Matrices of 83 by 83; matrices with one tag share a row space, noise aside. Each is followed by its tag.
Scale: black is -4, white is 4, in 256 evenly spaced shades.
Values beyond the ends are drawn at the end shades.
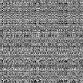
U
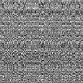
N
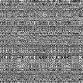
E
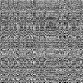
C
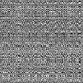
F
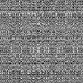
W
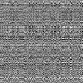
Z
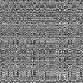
C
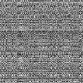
E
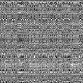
E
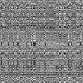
C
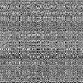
W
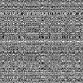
N
